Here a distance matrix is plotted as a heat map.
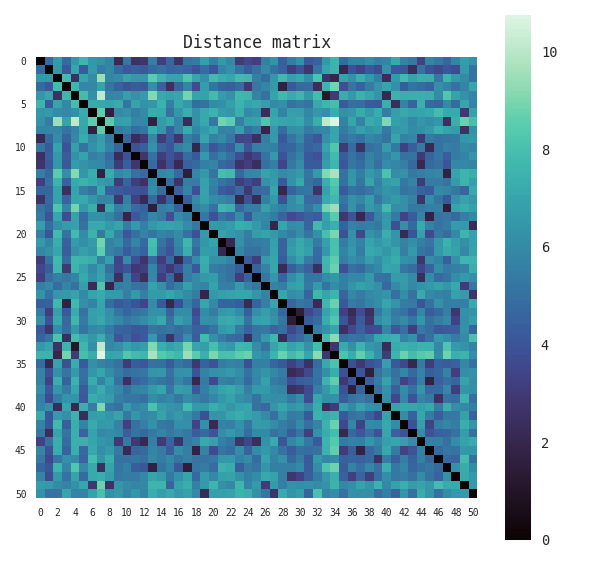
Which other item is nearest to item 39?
46
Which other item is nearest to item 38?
36
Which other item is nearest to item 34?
2
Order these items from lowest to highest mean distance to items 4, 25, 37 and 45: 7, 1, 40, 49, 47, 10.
10, 1, 40, 47, 49, 7
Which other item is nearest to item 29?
30
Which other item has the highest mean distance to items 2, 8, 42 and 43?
7
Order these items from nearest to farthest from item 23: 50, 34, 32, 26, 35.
32, 35, 26, 50, 34
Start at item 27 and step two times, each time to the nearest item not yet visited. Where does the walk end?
50
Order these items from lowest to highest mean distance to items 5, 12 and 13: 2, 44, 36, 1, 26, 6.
1, 44, 36, 26, 6, 2
